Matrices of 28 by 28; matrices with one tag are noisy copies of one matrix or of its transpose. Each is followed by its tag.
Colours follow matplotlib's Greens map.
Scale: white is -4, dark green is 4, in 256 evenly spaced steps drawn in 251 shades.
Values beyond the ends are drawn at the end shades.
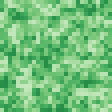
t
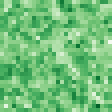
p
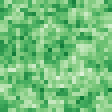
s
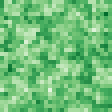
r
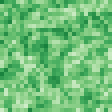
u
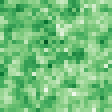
u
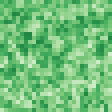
u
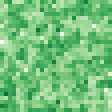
t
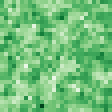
r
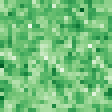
p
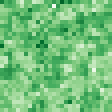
u
